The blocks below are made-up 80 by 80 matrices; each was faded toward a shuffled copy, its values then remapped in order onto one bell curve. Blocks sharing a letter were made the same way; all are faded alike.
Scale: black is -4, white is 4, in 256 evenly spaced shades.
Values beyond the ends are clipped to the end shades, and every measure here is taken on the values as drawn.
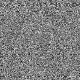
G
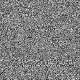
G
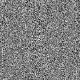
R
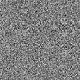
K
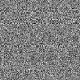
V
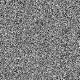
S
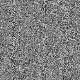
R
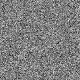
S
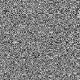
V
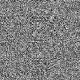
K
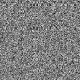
K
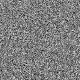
S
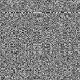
V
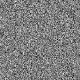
R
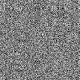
K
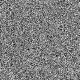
S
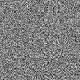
K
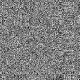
K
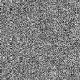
K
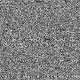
G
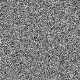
S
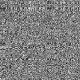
V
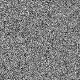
S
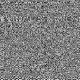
V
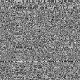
V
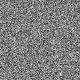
S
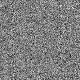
S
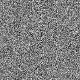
S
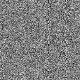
R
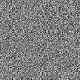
K
